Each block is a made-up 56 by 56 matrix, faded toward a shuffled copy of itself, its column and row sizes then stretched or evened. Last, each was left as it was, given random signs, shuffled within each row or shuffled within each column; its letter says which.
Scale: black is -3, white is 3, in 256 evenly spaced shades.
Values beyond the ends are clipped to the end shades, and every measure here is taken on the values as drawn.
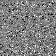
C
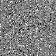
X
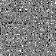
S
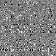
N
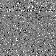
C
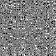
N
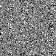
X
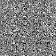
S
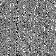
X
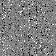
X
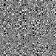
N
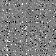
S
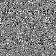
C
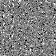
X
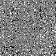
S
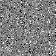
X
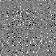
N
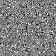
C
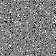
X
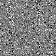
X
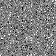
X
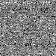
C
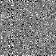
S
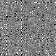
N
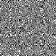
N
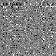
N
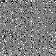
S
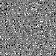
N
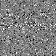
C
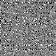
S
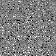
S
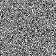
X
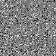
S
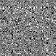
N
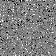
C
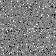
C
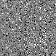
X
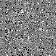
S
